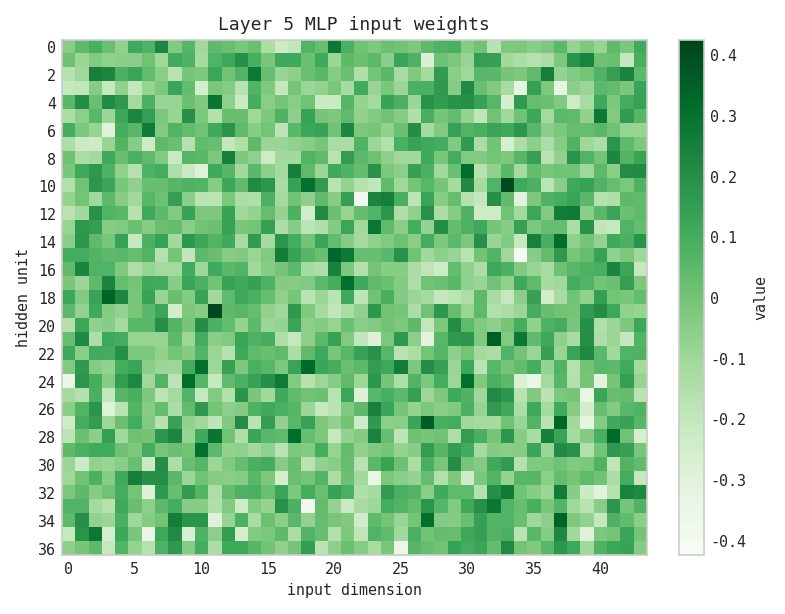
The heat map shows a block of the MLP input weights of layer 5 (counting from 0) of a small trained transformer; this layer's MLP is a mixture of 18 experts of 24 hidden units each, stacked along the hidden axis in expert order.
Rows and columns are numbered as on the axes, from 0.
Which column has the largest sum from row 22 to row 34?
37
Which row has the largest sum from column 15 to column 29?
23
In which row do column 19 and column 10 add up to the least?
9
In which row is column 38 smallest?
4
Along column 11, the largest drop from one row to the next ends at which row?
5
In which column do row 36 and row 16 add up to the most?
41
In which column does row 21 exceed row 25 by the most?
39
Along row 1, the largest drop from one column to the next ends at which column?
27
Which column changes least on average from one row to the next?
24
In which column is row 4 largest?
11
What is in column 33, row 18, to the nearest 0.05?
-0.2
